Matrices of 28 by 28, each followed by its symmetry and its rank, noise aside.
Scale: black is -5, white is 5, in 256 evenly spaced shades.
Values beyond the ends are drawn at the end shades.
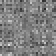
antisymmetric, rank two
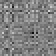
no symmetry, rank three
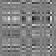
no symmetry, rank one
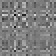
no symmetry, rank two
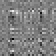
no symmetry, rank three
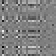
no symmetry, rank one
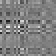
no symmetry, rank one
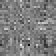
no symmetry, rank three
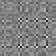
symmetric, rank one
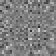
symmetric, rank three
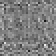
no symmetry, rank three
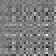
no symmetry, rank two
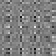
no symmetry, rank one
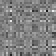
no symmetry, rank two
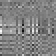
no symmetry, rank one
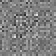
symmetric, rank three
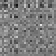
no symmetry, rank two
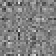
no symmetry, rank three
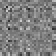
symmetric, rank two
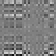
no symmetry, rank one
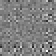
antisymmetric, rank two
